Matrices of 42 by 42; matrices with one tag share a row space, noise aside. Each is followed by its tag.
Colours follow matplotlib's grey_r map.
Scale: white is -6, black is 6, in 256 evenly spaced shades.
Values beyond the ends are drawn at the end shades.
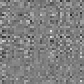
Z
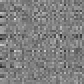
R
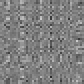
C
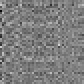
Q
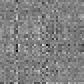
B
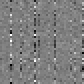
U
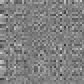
R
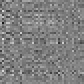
Q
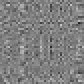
C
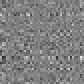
Z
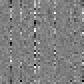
U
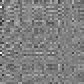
Q
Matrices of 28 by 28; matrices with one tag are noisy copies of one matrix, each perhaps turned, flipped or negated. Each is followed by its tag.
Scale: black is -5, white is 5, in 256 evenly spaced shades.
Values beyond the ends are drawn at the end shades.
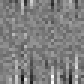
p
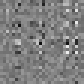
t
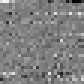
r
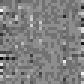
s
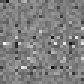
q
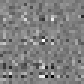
t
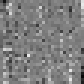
r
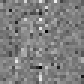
q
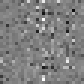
q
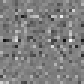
q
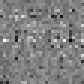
q
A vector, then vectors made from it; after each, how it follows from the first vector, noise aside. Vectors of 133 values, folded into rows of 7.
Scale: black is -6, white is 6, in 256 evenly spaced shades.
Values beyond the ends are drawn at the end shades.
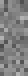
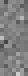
partly zeroed.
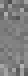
reversed, negated, partly zeroed.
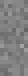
reversed, shrunk.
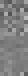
reversed, negated, partly zeroed.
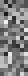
wrapped around, negated, scaled up.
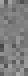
partly zeroed.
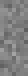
wrapped around, negated, shrunk.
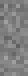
wrapped around, negated, shrunk.
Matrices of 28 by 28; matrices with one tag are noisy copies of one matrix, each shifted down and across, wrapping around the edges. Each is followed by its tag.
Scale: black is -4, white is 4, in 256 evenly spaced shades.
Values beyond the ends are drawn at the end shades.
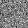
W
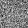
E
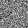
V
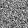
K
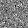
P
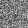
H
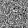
V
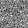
W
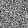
E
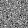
W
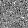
W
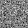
H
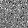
V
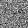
H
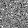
K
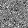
P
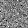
P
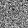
P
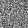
E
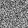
K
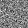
P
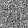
H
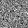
P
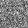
K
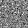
P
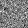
P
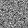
V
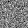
W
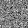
H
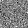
E
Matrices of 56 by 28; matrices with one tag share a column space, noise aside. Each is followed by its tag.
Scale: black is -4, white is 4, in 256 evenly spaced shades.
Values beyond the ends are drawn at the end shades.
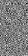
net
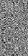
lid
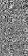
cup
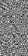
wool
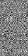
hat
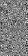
net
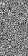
net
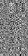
lid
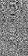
cup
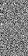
net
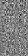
cup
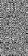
lid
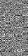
hat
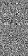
net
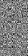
wool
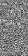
net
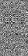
hat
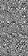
wool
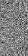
lid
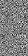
wool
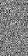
net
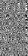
lid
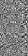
wool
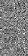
lid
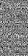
wool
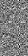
wool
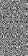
wool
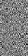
wool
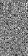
lid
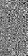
cup
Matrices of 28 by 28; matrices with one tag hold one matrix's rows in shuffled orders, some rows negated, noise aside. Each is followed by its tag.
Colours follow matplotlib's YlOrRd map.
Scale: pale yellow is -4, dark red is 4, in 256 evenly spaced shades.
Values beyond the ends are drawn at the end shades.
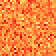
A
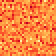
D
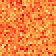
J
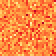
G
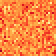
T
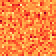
D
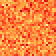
J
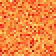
G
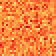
D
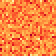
D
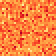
J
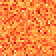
A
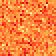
J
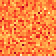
A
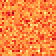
D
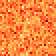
J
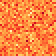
G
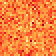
G
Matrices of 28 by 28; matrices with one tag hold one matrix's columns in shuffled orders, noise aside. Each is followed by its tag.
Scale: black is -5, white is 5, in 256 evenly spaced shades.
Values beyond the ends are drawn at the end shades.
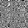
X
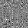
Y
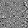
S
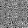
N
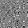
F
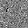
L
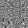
N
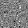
F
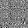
N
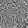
Y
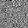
X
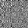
X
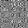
X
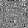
X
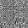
N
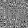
Y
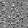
S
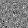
F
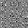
S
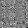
N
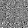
N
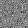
F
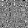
X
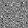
S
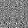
N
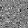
L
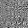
N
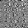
X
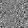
F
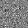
L
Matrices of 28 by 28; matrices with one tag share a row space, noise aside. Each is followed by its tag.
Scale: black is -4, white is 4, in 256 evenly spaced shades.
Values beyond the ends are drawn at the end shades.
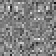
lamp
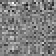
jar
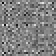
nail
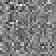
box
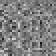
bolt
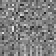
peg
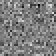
lamp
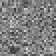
jar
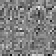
lamp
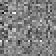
bolt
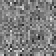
lamp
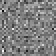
nail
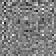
nail
